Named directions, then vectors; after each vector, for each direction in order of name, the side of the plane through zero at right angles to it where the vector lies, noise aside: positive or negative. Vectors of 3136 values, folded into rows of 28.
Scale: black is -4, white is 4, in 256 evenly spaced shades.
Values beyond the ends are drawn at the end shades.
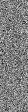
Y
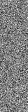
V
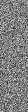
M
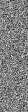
negative, negative, positive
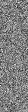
negative, positive, negative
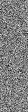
negative, positive, positive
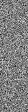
positive, negative, negative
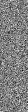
positive, positive, negative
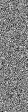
negative, negative, positive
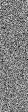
negative, positive, positive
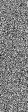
positive, positive, positive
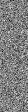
negative, negative, positive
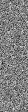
negative, negative, positive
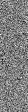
negative, positive, positive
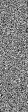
negative, negative, negative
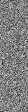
negative, negative, positive
